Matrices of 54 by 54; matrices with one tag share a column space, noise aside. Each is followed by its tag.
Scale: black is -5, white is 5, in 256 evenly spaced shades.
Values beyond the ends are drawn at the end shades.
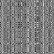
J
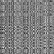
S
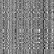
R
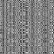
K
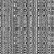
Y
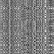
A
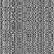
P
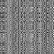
P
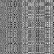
J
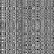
A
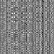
P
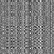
S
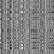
R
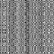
K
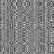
J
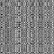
J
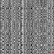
A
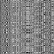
K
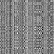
S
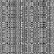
J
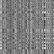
R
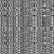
Y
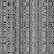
J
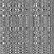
Y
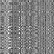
S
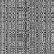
P
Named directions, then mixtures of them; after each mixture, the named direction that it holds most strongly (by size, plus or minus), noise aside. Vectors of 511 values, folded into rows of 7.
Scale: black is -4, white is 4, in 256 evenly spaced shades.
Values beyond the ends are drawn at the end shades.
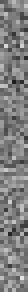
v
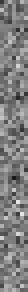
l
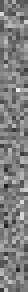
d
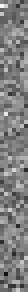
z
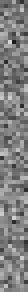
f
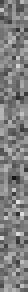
l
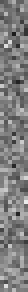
f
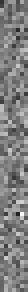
l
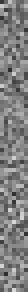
v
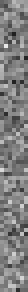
v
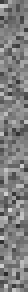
z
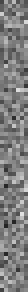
d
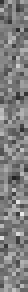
l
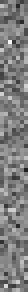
z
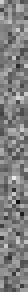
l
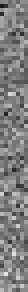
z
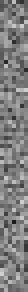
d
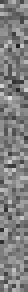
v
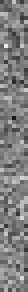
v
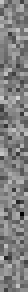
l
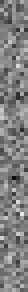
l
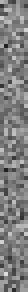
v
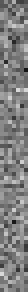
d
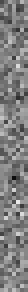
l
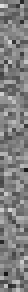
z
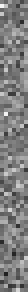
z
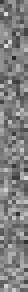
l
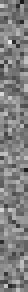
z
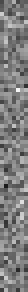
d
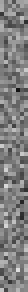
d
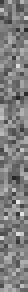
l
